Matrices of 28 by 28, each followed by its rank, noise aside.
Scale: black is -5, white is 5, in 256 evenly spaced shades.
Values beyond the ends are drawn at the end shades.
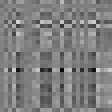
one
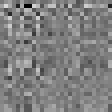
two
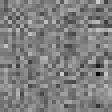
five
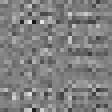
three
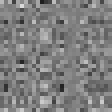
three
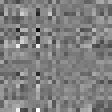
two
